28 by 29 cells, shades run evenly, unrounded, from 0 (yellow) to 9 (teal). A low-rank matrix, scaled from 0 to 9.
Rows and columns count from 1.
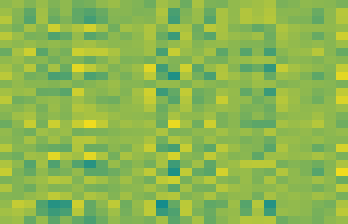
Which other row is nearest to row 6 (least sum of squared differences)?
14
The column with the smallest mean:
29
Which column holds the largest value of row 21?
8
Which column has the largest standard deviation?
15
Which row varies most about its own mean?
26
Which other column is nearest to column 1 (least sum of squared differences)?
19
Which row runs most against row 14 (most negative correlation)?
1
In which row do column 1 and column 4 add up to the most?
7
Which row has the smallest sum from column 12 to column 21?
20
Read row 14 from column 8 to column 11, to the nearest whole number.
3 4 4 4
